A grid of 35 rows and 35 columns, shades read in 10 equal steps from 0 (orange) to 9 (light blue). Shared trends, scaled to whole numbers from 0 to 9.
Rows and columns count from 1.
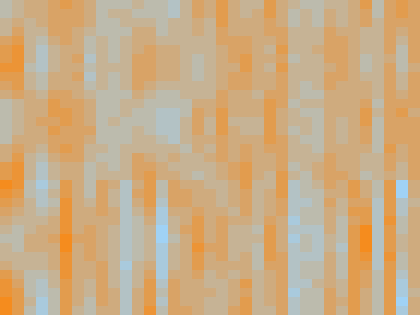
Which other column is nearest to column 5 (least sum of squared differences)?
19
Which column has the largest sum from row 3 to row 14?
10
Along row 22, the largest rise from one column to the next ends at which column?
34
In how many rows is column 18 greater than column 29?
13
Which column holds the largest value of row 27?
14
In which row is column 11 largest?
30
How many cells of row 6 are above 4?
16
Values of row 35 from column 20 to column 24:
3 2 5 5 3
